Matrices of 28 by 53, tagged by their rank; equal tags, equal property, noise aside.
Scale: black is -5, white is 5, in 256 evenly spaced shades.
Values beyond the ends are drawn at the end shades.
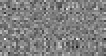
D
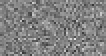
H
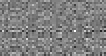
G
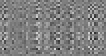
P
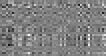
G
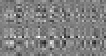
G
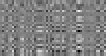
P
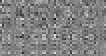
D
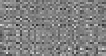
G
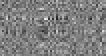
D
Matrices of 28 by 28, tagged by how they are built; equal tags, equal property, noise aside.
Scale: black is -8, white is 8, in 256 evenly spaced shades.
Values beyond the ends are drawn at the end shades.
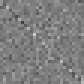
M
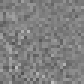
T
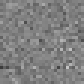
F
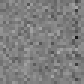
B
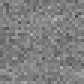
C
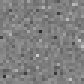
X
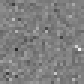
X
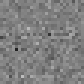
F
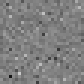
X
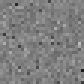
X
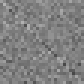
M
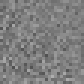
T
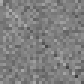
M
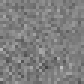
T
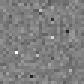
X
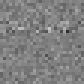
F
